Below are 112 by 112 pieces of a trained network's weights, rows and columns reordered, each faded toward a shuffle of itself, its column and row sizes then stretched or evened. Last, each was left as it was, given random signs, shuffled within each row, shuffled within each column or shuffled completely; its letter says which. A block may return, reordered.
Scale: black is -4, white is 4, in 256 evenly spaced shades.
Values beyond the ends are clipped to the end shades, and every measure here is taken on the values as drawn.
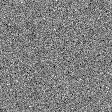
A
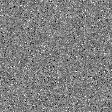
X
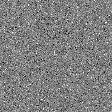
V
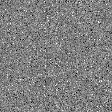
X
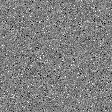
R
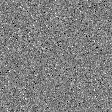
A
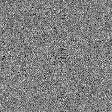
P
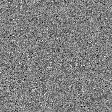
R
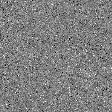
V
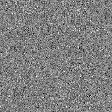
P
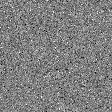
A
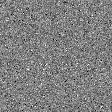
R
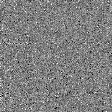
P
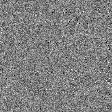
X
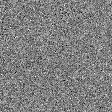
A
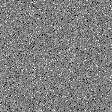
V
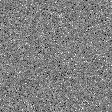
A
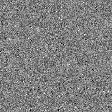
P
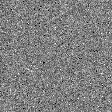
V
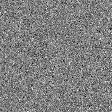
V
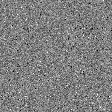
R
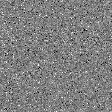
P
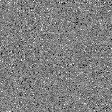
P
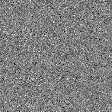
P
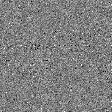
P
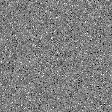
V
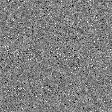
X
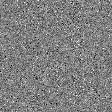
V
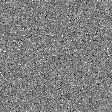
R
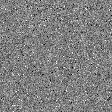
R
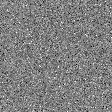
A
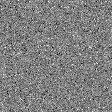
R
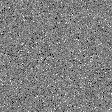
A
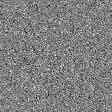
R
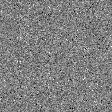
V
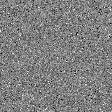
R
